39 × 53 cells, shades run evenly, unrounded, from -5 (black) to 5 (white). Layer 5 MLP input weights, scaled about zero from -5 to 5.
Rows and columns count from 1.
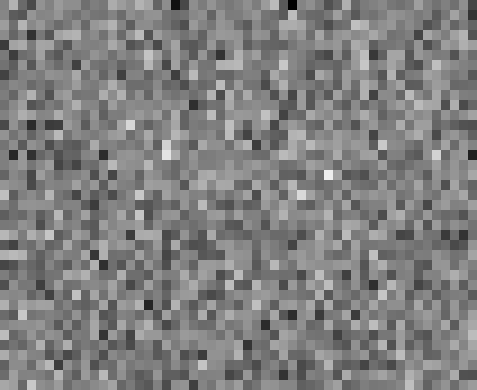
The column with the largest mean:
26
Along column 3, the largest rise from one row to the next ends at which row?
3
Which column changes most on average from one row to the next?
1
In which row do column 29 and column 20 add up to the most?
31
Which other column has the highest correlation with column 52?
50
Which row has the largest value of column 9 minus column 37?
30
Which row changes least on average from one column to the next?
17
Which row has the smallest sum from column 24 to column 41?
37
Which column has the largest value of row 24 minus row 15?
6
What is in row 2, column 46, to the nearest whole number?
0
